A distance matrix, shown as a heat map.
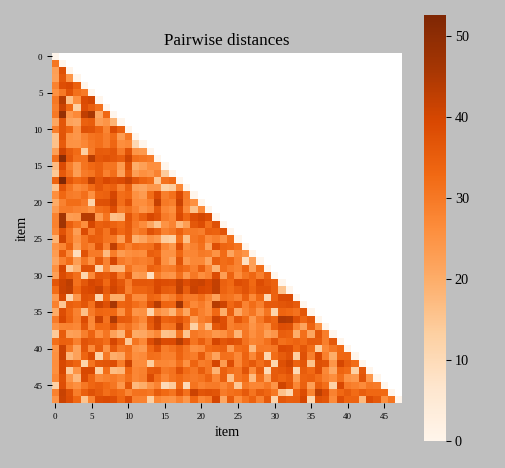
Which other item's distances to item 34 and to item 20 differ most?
5
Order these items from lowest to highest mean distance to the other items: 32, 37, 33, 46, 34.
33, 37, 46, 34, 32
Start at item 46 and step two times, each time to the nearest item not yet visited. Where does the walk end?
31
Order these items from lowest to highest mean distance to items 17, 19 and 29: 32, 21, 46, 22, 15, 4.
21, 15, 22, 4, 46, 32
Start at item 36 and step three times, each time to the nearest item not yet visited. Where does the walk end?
3
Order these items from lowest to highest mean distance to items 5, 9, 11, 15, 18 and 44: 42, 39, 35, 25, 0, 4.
0, 25, 35, 42, 4, 39
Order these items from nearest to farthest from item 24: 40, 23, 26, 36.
40, 36, 26, 23
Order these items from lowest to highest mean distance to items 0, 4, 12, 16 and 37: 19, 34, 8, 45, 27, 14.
45, 19, 27, 34, 14, 8
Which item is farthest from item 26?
8
